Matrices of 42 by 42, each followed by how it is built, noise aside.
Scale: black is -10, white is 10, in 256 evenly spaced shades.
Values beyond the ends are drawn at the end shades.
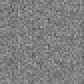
repeating rows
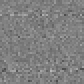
uneven rows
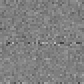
uneven rows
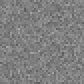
repeating rows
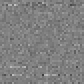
uneven rows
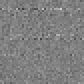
uneven rows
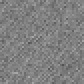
Hankel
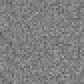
repeating rows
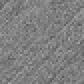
Hankel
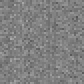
repeating rows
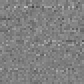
uneven rows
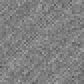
Hankel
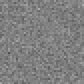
noise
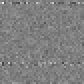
uneven rows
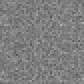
repeating rows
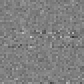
uneven rows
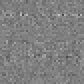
uneven rows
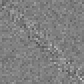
banded
